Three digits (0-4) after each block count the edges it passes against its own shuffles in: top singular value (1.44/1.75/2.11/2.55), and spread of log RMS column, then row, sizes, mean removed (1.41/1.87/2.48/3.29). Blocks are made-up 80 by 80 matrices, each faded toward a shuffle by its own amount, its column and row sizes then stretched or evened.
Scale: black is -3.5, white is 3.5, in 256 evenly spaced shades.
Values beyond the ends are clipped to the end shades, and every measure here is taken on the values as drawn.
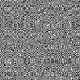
4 0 1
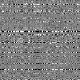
4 0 4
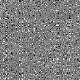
3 2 1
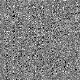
0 3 1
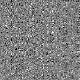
2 3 0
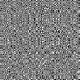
4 2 1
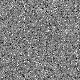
0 1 0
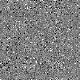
0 2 2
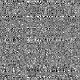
3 2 3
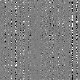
3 4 1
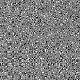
3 0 1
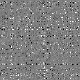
2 2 3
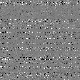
0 1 4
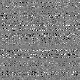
1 1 4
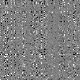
3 4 2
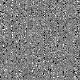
0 3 1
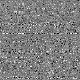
2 0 3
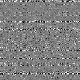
4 0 4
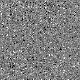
0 2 1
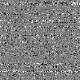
0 0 4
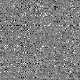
2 2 2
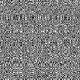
4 1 3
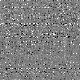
3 0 3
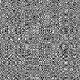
4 1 2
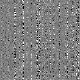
2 4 0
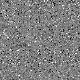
1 1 2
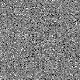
2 0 1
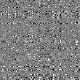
2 2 4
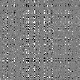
4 4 3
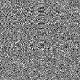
3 0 2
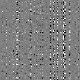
4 4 2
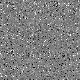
0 1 1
